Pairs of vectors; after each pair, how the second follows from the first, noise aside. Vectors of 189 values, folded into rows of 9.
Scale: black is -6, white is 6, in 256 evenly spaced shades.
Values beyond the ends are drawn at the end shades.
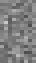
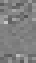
partly zeroed.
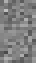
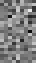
wrapped around, negated, scaled up.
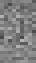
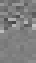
reversed, negated, partly zeroed.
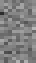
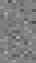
reversed, negated, partly zeroed.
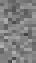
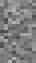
negated.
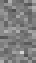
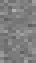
reversed, shrunk.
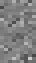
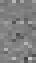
partly zeroed.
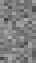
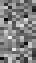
scaled up.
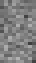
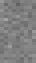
reversed, negated, shrunk.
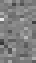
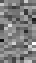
reversed, scaled up.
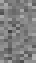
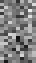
wrapped around, negated, scaled up.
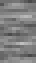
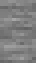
reversed, shrunk.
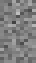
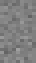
reversed, shrunk.
